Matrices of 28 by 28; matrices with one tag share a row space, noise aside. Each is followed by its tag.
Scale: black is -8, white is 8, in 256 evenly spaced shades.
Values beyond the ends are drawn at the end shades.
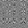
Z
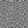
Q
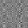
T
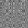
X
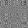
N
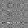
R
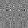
X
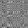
R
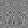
X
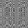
X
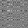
R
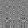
X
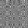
X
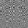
X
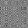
N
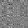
R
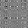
N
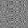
Q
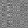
R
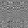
R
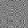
Q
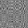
Q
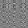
Z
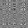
Z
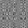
Z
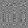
Z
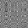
N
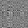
R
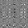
Z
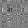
R
